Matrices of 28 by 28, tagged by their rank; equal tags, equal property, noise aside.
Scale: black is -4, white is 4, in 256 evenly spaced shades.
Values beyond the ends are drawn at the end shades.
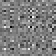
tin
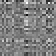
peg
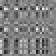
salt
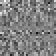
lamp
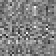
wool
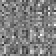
wool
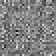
wool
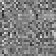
lamp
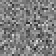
wool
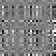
peg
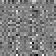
tin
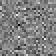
lamp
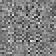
lamp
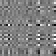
salt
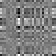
salt
